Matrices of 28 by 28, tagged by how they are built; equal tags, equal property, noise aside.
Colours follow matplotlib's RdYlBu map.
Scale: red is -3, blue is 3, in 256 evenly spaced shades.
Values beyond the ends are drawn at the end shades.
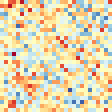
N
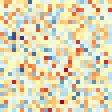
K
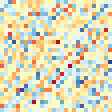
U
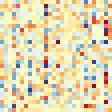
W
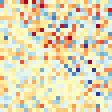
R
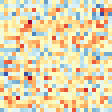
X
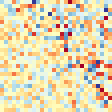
R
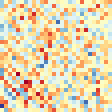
N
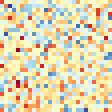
K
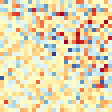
R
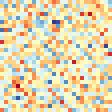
N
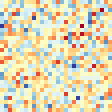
K
